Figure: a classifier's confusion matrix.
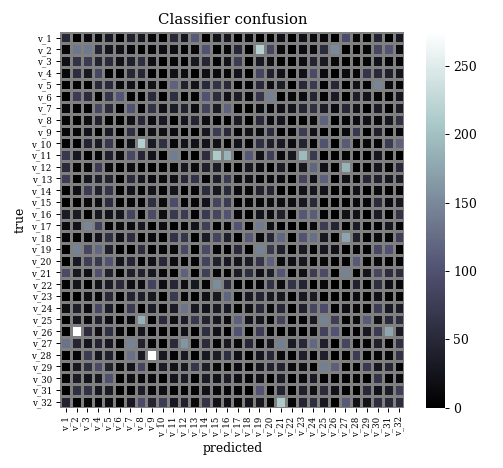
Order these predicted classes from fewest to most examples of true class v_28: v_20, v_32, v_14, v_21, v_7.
v_21, v_14, v_20, v_32, v_7
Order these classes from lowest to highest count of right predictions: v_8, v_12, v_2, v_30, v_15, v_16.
v_12, v_8, v_30, v_15, v_16, v_2
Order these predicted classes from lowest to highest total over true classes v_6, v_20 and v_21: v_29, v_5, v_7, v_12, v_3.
v_29, v_7, v_12, v_3, v_5
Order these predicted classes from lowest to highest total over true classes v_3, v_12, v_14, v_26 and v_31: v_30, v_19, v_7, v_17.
v_7, v_30, v_17, v_19
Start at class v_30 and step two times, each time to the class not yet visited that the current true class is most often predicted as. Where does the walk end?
v_11
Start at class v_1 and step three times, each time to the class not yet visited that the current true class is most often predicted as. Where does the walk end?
v_8
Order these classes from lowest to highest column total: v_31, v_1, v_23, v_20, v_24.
v_1, v_31, v_20, v_23, v_24
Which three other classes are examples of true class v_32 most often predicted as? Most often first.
v_21, v_27, v_8
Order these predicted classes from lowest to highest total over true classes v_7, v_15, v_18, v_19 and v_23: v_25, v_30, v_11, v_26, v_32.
v_26, v_25, v_32, v_30, v_11
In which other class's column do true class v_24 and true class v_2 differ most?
v_19
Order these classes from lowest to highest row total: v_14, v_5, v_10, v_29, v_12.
v_14, v_12, v_5, v_29, v_10
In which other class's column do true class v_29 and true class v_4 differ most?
v_25
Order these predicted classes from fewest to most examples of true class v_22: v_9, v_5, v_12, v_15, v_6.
v_12, v_5, v_6, v_9, v_15
